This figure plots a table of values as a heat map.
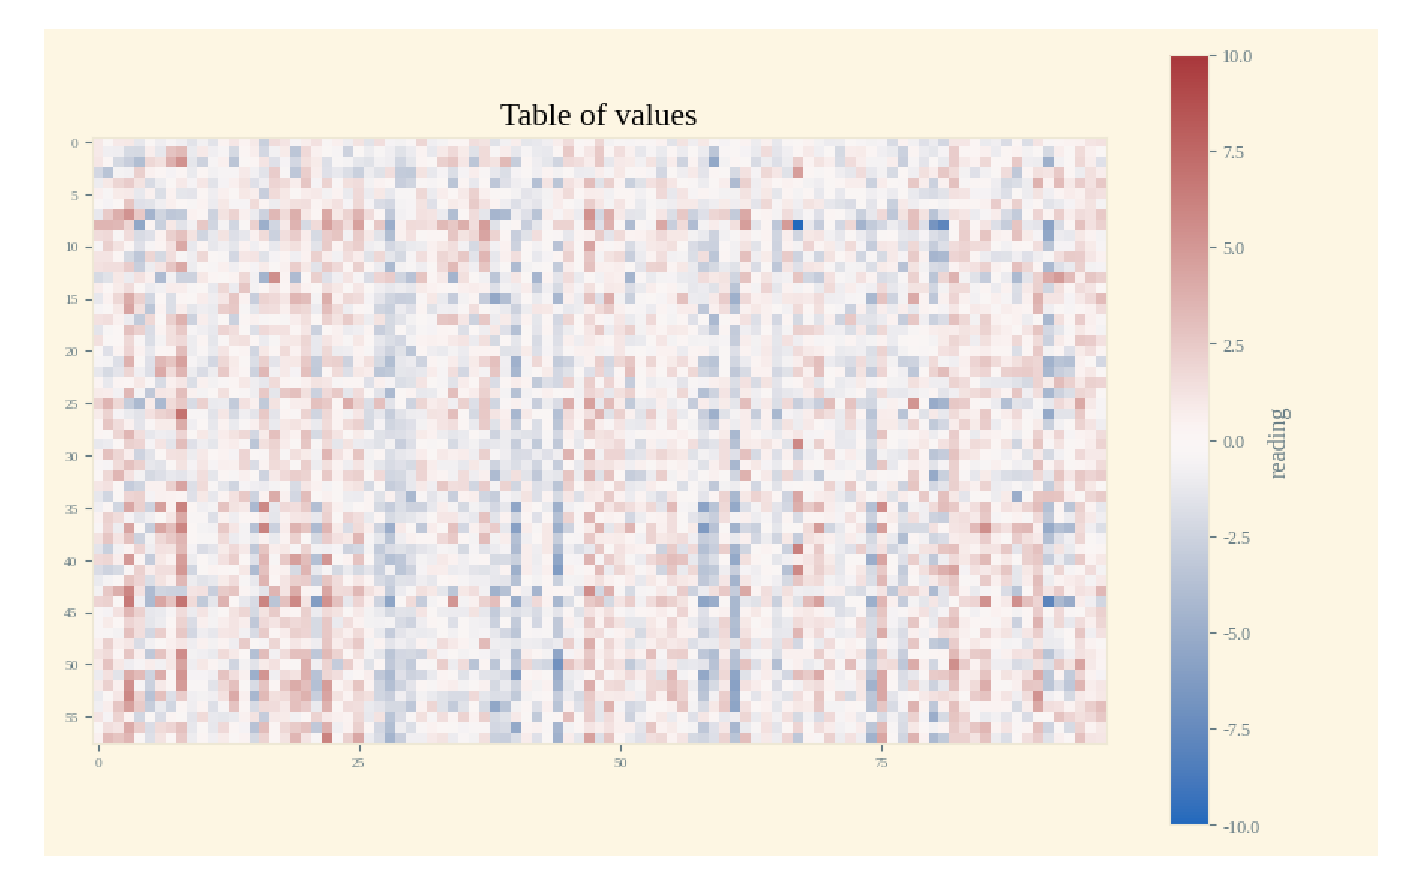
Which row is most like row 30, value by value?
48
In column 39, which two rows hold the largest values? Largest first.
2, 33
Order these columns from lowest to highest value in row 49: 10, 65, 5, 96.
5, 65, 10, 96
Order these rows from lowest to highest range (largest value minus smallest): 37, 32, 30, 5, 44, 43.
5, 30, 32, 43, 37, 44
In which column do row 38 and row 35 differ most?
67
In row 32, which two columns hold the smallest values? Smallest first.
80, 38
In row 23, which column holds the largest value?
92
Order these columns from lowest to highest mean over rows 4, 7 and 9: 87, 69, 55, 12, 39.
39, 87, 69, 55, 12
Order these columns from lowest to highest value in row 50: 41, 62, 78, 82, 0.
0, 41, 62, 78, 82
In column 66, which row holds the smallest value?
41
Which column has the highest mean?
8
